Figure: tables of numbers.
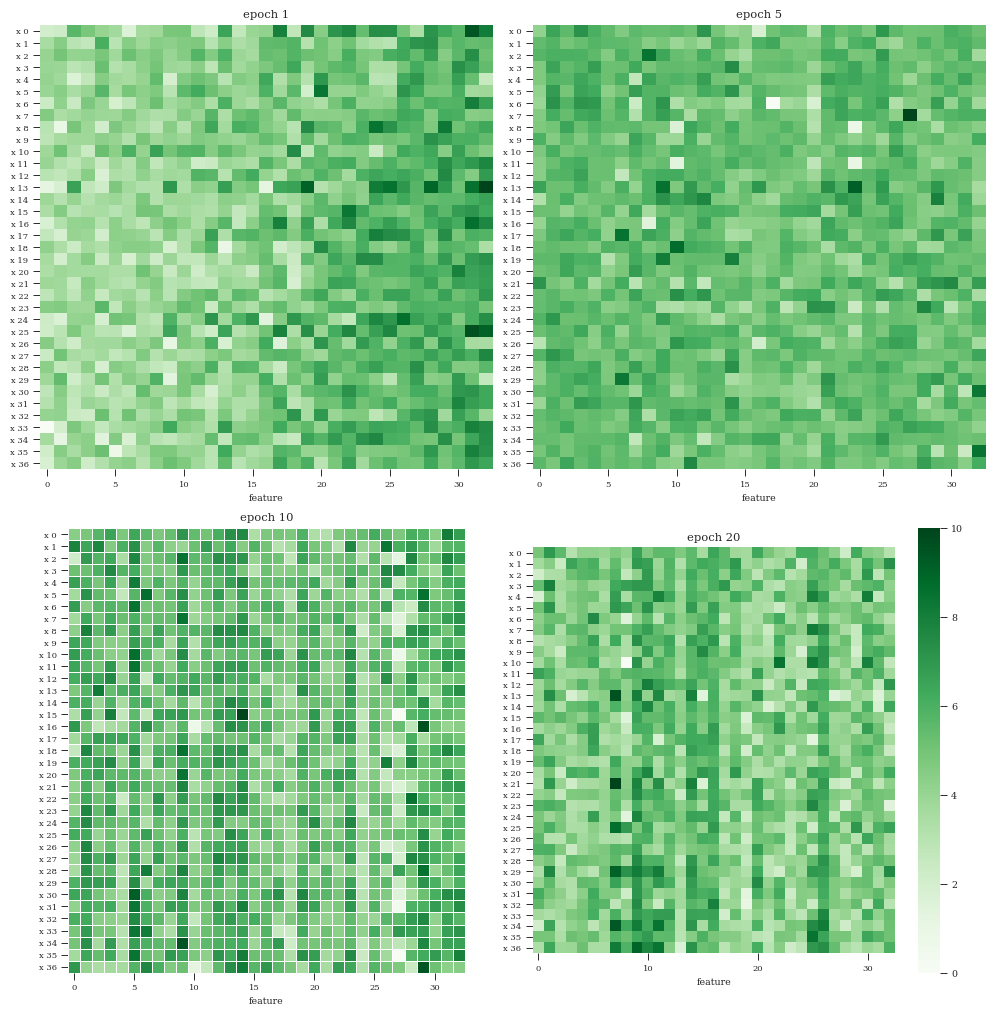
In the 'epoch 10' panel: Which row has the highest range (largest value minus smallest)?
x 15
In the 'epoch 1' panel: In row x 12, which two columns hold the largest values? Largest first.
29, 32
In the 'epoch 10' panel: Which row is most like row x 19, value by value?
x 12
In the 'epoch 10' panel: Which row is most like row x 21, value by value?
x 7
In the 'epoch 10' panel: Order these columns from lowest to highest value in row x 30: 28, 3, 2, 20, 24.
24, 28, 3, 2, 20
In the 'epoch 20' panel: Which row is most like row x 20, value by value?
x 1
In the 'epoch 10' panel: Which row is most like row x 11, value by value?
x 4
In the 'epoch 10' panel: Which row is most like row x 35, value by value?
x 31
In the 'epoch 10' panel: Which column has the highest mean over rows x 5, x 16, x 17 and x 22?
29
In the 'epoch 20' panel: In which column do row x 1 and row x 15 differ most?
32
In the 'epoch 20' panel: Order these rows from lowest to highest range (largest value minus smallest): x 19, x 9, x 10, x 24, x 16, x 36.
x 19, x 16, x 9, x 24, x 36, x 10
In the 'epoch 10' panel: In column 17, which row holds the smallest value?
x 33
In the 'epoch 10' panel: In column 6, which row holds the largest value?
x 5
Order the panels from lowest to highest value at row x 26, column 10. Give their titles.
epoch 10, epoch 1, epoch 20, epoch 5
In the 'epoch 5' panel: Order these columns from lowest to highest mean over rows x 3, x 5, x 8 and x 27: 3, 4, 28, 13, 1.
28, 13, 3, 4, 1
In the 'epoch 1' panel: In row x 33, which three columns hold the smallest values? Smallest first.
0, 1, 4
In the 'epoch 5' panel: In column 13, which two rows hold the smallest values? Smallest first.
x 24, x 27
